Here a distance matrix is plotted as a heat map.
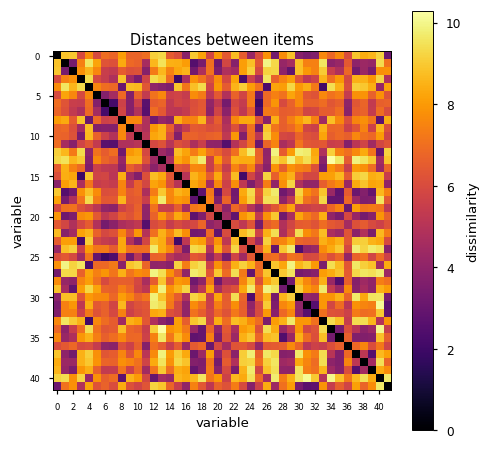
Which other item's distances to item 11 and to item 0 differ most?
2
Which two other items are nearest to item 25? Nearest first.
6, 7
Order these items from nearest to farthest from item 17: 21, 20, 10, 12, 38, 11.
20, 38, 11, 21, 10, 12
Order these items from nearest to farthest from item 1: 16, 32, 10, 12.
10, 32, 16, 12
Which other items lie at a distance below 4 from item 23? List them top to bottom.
3, 10, 15
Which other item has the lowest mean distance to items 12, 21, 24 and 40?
8
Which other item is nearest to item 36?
19
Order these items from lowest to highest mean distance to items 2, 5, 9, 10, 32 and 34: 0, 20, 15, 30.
20, 15, 0, 30
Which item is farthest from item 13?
34
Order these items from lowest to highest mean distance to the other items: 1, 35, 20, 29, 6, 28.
6, 20, 28, 35, 1, 29
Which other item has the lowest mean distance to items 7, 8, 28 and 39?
11
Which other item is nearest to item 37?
39
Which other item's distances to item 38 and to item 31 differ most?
27
